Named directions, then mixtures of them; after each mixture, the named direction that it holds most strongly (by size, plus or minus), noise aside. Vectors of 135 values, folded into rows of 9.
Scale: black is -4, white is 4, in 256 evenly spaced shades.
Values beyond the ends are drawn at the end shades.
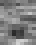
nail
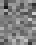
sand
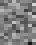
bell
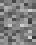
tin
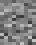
tin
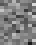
bell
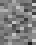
bell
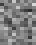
tin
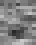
nail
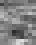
nail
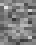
tin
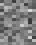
tin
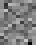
sand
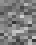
tin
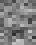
tin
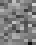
bell
